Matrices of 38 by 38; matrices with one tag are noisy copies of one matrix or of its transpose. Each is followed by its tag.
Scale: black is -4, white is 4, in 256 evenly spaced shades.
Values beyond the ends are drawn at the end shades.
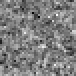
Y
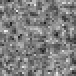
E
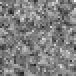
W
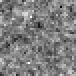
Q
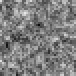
Q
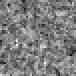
Y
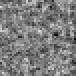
E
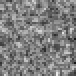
E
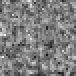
E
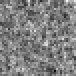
Y
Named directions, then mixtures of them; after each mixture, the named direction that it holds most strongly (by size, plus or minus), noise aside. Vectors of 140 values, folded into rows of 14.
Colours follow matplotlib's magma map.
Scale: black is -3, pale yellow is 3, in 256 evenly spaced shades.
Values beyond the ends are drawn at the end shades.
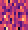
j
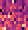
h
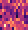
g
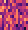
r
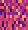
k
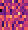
k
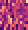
r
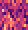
g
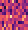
k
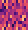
k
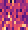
h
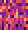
r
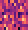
j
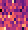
h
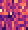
h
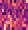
g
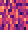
r
